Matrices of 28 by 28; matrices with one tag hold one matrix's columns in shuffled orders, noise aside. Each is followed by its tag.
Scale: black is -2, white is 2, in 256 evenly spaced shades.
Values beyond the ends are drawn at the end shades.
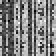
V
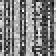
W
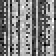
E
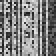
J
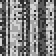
W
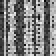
E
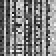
E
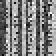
E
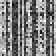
J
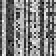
J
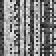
E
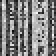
W
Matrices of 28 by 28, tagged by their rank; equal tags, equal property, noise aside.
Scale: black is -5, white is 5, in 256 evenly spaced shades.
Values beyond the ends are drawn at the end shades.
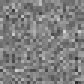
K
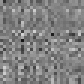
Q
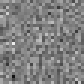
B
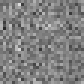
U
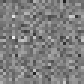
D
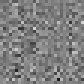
U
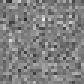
B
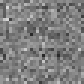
K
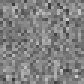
B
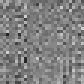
Q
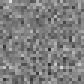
D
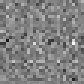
U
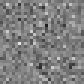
D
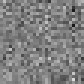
B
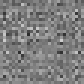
U
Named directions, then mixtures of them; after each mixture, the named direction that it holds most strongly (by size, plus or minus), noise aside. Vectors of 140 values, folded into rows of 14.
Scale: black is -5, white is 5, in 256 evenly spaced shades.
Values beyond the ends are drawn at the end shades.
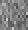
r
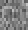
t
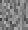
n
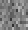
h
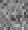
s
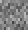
s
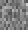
t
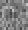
t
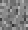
n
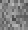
s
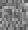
t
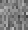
r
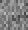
s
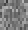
t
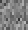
s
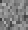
n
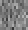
r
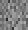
n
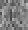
t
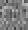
t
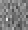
n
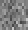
h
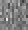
n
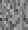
n
